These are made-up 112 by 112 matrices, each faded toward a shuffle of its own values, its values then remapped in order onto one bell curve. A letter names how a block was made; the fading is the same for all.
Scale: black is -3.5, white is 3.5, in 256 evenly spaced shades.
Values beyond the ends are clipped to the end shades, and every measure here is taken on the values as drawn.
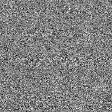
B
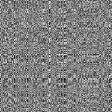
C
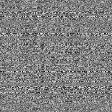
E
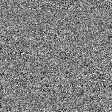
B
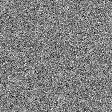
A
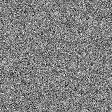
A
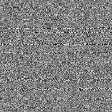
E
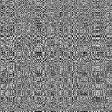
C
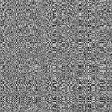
C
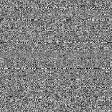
E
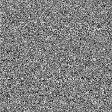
B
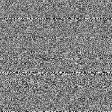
E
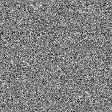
B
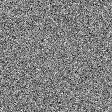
A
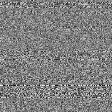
E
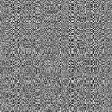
C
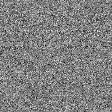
B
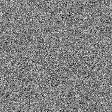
B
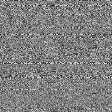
E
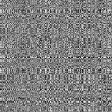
C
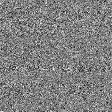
B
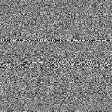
E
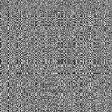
C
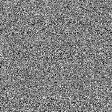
B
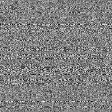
E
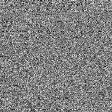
B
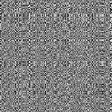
C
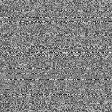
E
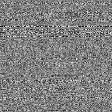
E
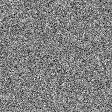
A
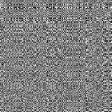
C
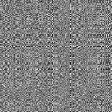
C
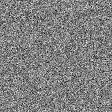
A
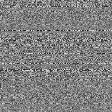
E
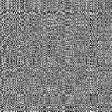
C
